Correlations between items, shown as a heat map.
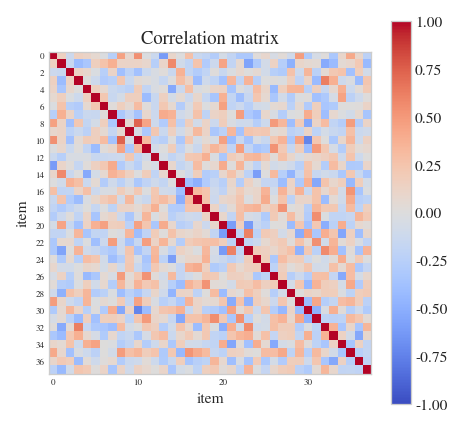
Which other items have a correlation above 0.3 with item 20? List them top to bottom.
1, 5, 6, 10, 13, 34
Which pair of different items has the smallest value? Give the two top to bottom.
10, 30
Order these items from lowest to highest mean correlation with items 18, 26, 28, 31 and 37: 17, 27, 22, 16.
17, 16, 22, 27
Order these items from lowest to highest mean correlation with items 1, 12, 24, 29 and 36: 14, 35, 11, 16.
14, 11, 16, 35
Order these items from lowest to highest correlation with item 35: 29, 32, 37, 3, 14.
37, 3, 32, 14, 29
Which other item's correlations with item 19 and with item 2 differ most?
31
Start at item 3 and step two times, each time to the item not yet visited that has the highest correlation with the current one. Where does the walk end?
23
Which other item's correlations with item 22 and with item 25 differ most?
11
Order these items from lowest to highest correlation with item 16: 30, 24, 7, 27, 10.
30, 7, 24, 10, 27
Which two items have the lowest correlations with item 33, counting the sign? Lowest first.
36, 1
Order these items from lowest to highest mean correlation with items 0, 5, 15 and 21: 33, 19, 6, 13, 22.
22, 19, 13, 6, 33
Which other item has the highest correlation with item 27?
18
